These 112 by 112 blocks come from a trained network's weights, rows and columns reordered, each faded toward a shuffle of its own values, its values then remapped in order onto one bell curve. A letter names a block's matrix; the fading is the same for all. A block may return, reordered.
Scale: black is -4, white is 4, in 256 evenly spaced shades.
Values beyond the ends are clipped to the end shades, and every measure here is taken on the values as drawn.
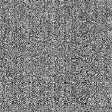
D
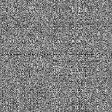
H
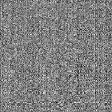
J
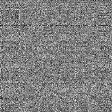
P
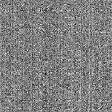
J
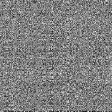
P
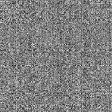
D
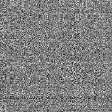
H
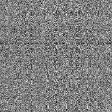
H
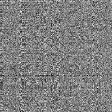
H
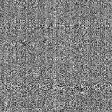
D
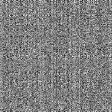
J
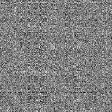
H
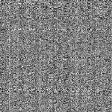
D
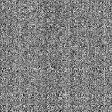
D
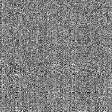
D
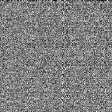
P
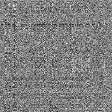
P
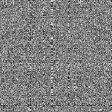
H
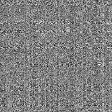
D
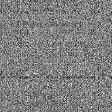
H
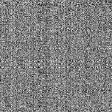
J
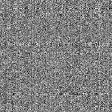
D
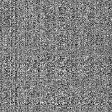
J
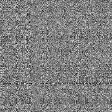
P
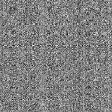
D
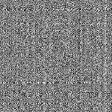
J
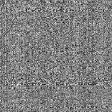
D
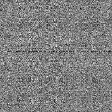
P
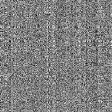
J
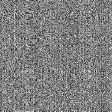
J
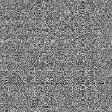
H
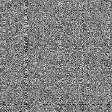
H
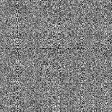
H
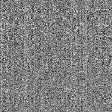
D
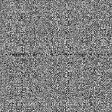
H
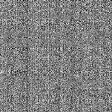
J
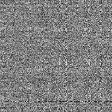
P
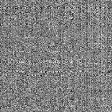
D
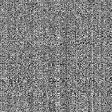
J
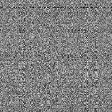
P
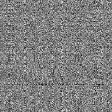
H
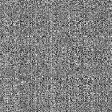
J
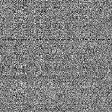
P
